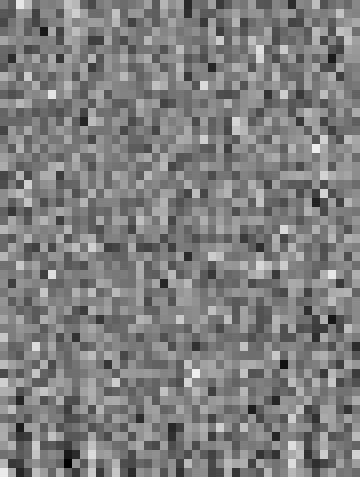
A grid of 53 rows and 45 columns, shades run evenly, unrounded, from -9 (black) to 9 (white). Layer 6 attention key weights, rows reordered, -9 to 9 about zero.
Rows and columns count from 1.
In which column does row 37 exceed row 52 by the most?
9
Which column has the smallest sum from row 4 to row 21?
29
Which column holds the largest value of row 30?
33
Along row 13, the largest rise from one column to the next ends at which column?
12
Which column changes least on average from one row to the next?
23
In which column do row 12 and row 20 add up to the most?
3
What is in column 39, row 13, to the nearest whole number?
4
